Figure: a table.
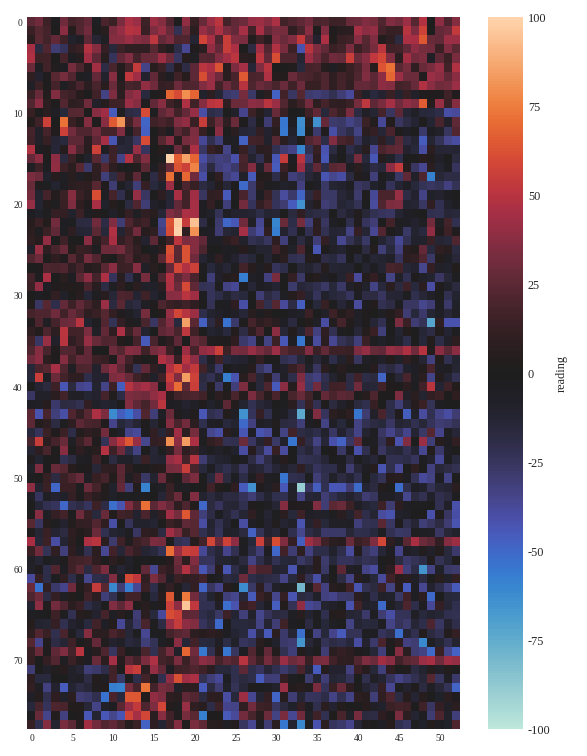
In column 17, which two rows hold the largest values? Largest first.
15, 46
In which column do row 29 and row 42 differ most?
19
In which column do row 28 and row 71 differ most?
26
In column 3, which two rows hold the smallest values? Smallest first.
51, 57
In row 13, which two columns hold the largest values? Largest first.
14, 9
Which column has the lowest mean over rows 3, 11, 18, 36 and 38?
33
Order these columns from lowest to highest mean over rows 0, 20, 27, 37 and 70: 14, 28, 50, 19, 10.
14, 50, 28, 10, 19
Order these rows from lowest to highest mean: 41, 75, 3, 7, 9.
75, 41, 3, 7, 9
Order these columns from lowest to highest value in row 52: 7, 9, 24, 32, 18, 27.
27, 24, 32, 9, 7, 18
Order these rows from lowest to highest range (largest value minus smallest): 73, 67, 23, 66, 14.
67, 66, 14, 73, 23
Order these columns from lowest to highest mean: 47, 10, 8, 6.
47, 10, 6, 8
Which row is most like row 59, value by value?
52
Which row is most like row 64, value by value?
39
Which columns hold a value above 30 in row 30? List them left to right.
17, 18, 19, 20
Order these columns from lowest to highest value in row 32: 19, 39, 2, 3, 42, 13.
13, 42, 39, 2, 3, 19
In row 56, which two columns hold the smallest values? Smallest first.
27, 33
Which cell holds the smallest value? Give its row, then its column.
51, 33
